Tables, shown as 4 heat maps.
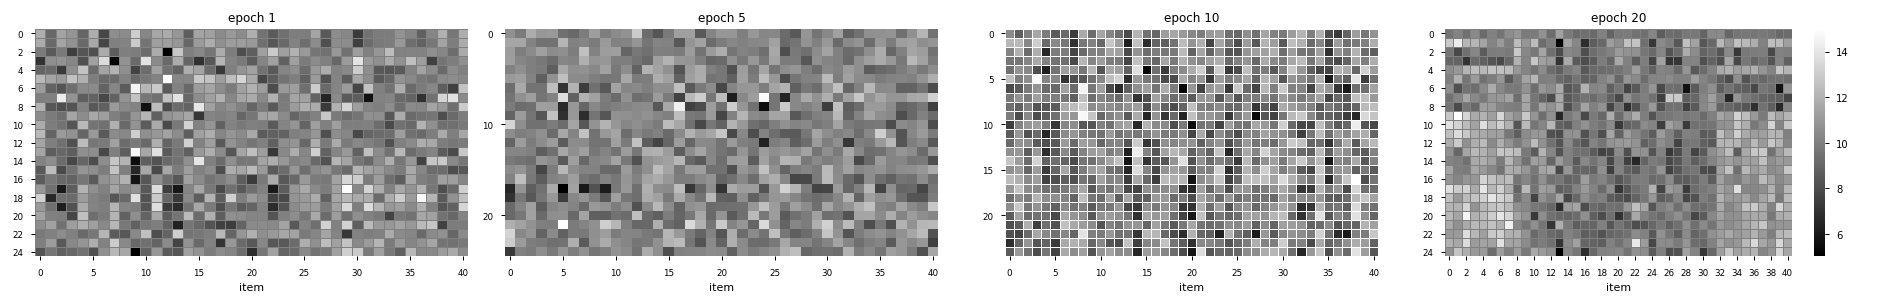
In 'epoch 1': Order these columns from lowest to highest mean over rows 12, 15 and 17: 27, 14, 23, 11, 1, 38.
38, 23, 27, 1, 11, 14
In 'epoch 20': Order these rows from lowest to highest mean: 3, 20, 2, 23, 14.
3, 2, 14, 20, 23
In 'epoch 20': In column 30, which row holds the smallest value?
24
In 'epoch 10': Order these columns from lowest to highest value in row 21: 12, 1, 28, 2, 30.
1, 12, 28, 30, 2
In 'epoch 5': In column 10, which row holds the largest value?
21
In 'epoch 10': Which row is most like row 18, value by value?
7
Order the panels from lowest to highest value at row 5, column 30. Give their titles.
epoch 10, epoch 20, epoch 1, epoch 5
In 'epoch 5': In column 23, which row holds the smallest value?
11
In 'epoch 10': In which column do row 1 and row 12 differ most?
3
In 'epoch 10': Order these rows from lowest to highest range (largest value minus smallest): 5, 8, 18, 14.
18, 8, 14, 5
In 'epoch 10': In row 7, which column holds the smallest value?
14
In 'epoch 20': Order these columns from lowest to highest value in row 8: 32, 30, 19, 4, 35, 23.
19, 35, 32, 23, 30, 4
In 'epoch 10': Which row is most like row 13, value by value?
15
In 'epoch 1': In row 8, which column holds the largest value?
15
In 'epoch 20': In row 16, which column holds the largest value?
4
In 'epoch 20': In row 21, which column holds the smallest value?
12
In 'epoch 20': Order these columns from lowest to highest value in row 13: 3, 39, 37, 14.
14, 39, 3, 37
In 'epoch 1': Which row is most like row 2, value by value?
22
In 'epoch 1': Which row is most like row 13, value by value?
6
